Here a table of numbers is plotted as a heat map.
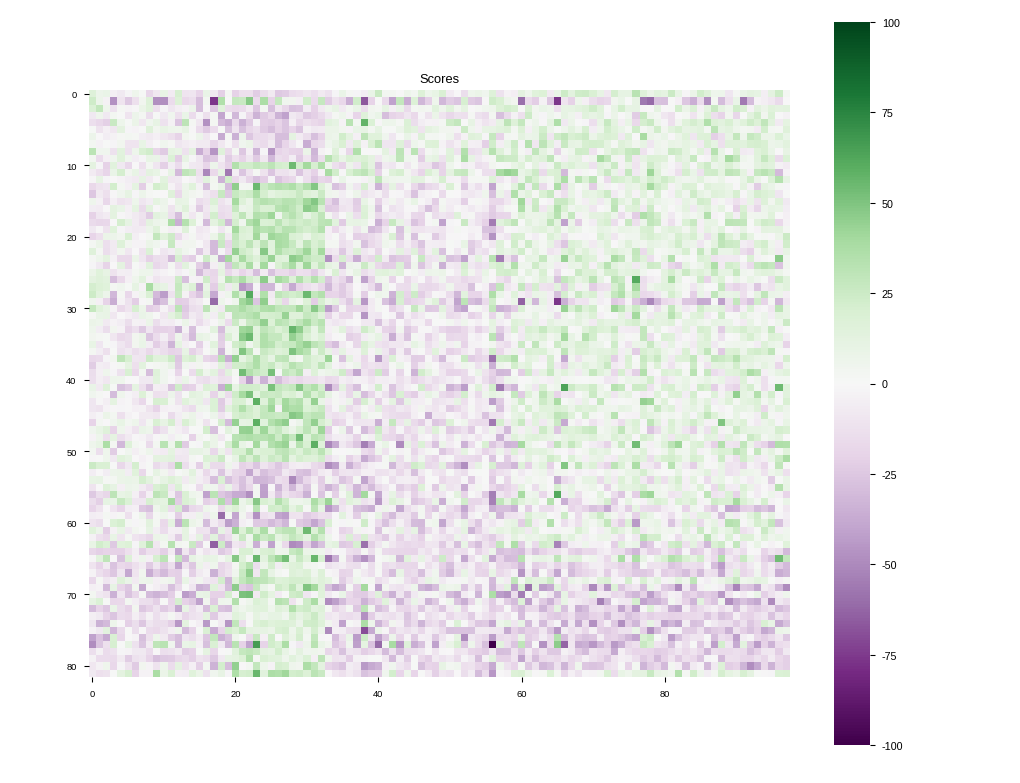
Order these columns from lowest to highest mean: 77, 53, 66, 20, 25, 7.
53, 7, 66, 77, 25, 20
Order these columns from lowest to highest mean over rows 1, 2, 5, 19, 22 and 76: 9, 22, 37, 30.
9, 37, 22, 30
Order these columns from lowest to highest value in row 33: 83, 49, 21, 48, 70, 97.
49, 48, 97, 83, 70, 21
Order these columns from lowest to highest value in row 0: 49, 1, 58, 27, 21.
27, 21, 58, 1, 49
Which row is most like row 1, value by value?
29
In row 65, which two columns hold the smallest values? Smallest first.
33, 38
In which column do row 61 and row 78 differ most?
73
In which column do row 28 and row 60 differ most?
30
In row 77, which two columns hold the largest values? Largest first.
23, 65
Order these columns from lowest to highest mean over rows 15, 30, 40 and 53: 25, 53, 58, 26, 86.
58, 53, 26, 25, 86
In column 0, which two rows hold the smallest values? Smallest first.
77, 76
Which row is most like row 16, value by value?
15
